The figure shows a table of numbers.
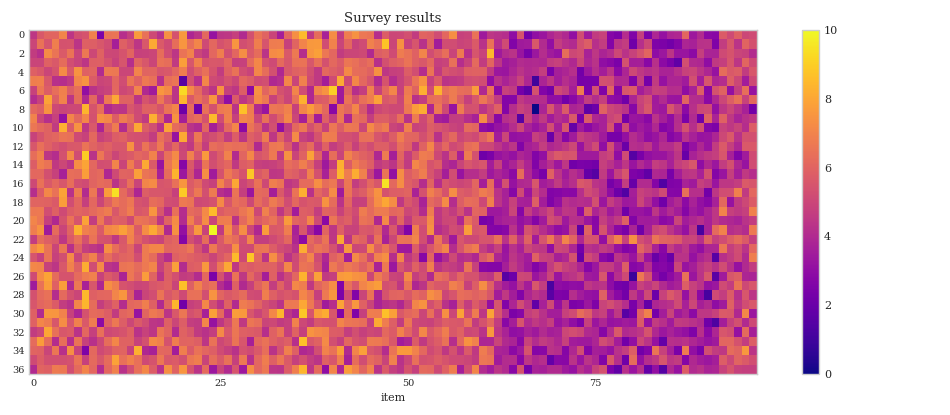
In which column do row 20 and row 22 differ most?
80
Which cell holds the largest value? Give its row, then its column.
21, 24
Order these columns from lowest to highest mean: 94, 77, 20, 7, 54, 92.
77, 94, 92, 54, 20, 7
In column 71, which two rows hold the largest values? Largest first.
22, 2
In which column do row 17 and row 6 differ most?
79
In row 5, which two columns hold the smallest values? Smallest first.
67, 20
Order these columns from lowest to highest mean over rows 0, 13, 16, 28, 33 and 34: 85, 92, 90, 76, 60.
90, 85, 60, 76, 92
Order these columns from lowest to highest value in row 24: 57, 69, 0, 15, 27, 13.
57, 69, 0, 13, 15, 27
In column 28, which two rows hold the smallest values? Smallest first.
10, 36
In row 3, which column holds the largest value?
20
